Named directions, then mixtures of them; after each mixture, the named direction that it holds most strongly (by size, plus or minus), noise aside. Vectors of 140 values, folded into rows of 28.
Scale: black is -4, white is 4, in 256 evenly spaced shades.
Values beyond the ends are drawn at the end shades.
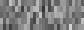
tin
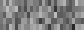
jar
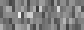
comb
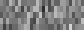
tin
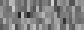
comb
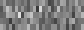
comb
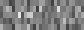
comb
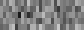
comb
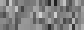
jar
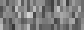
comb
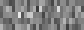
comb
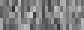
tin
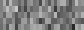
jar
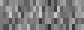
jar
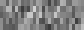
tin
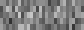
comb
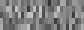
comb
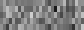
jar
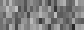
jar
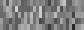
jar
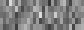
tin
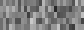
jar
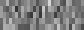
tin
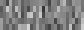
tin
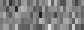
jar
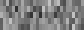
tin
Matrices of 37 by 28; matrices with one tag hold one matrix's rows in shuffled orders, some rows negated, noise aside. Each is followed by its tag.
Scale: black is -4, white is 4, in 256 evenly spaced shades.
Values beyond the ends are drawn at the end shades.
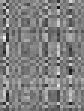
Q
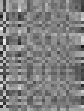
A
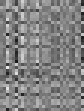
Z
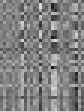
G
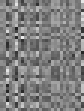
Z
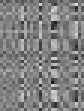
G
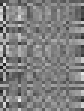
A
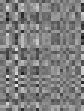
Z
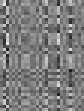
Q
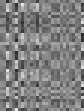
Z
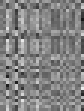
Z
